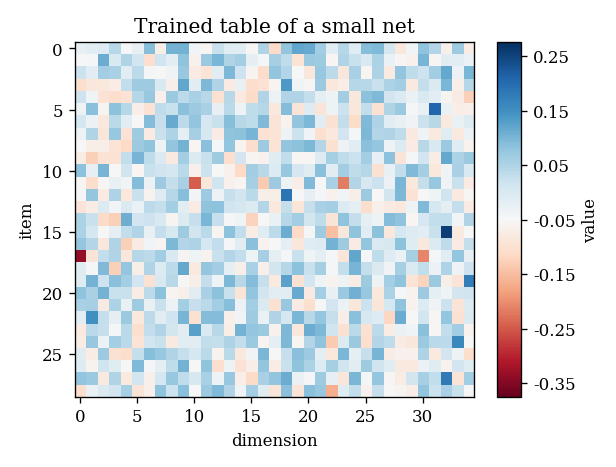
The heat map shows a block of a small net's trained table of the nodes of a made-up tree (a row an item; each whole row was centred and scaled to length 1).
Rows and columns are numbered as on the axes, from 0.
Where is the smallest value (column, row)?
0, 17
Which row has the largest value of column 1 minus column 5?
22
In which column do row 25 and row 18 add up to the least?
3
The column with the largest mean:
18
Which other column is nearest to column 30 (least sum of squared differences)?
21
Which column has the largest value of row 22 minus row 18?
1
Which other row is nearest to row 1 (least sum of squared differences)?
28
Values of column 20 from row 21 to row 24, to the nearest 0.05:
-0.1 0.05 0.1 0.05
